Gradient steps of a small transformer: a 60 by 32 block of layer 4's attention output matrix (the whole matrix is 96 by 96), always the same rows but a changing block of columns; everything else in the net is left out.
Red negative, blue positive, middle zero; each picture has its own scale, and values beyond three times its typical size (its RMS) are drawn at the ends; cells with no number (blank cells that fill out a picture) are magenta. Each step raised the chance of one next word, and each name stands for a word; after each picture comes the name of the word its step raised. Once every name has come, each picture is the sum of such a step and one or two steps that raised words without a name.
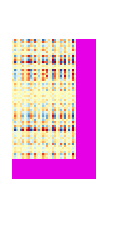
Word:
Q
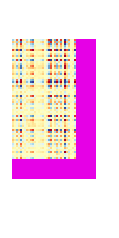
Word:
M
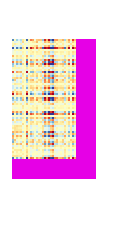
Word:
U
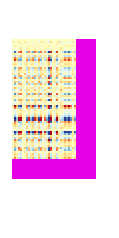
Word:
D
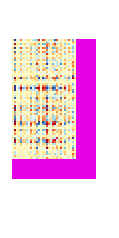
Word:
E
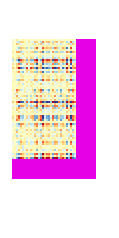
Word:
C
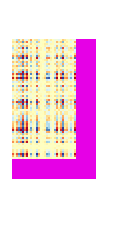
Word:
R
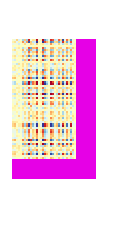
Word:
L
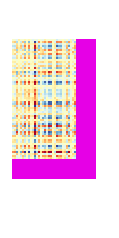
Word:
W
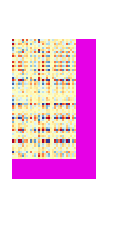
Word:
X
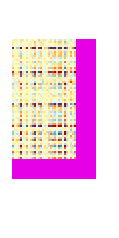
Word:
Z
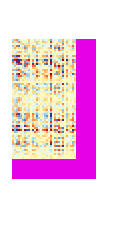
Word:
Q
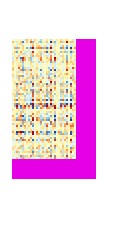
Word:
D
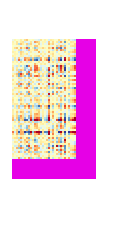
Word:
D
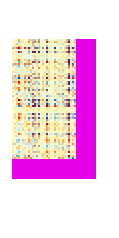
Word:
U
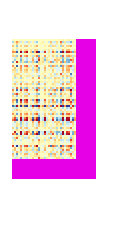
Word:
D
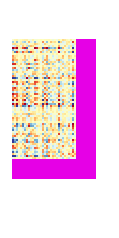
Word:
L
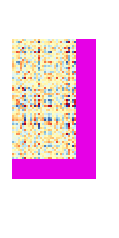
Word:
E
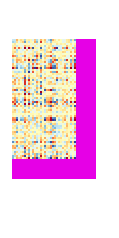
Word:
C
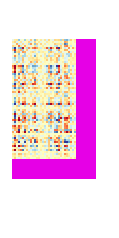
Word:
X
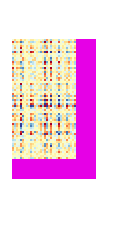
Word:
D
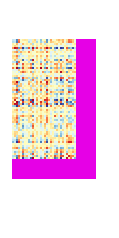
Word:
C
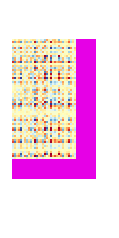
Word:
R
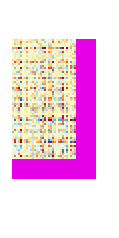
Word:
E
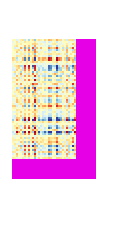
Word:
D
